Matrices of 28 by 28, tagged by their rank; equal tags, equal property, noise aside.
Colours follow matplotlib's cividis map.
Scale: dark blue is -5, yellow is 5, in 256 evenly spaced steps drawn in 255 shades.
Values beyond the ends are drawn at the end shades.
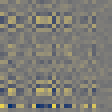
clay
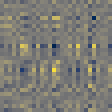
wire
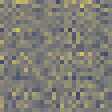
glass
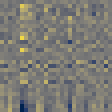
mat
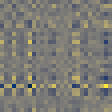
clay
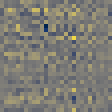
mat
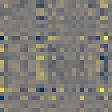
wire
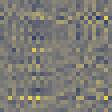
mat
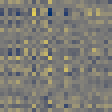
wire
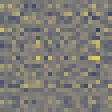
mat
